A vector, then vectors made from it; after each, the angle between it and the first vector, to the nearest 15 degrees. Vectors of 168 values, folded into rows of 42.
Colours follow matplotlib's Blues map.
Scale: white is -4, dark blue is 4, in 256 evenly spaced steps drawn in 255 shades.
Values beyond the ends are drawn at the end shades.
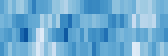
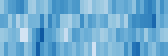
150 degrees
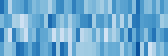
120 degrees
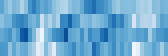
15 degrees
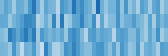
75 degrees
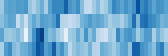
150 degrees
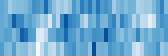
30 degrees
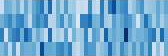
90 degrees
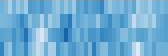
30 degrees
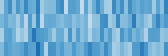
105 degrees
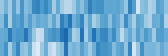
45 degrees
